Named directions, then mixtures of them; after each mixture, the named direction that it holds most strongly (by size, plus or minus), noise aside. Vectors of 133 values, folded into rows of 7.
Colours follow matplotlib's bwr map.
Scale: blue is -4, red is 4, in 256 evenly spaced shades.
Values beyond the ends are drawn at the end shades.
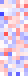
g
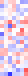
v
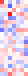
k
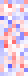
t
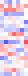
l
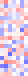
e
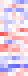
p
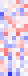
g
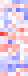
p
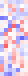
t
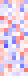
t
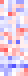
p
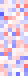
g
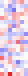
v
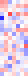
k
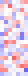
t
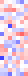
v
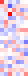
k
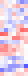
p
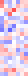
k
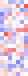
g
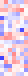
e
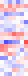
l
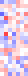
g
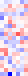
v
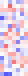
t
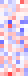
v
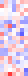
v
